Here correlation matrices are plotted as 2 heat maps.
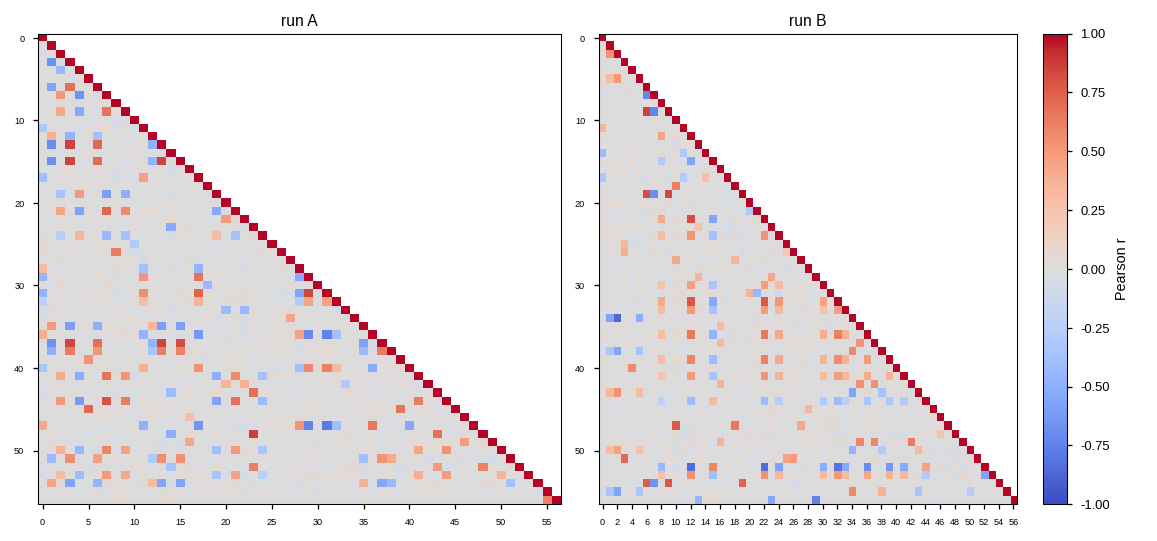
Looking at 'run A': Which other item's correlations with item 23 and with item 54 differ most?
48
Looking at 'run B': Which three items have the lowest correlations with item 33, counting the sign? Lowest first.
52, 15, 44
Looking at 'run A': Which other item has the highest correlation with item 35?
1
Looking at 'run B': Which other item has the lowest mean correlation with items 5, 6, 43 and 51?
34
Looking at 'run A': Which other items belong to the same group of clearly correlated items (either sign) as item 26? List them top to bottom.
8
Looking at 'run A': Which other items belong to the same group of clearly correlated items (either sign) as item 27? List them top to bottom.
34
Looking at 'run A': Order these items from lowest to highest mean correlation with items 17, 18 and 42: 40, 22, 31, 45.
45, 22, 40, 31
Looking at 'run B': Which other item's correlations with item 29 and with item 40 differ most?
56
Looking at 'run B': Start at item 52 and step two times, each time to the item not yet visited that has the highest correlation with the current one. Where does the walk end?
44
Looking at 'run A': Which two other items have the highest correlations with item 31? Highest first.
29, 17
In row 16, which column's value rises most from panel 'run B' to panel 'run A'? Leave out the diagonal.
46
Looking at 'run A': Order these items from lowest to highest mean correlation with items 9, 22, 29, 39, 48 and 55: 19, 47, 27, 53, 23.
47, 19, 27, 53, 23
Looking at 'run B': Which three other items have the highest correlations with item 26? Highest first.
51, 3, 25
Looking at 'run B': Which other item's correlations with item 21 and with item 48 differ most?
31
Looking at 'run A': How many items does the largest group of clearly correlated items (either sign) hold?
11
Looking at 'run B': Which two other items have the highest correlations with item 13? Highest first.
29, 23
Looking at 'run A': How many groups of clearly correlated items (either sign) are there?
12
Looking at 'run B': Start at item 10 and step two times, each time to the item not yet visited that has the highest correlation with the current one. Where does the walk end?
18
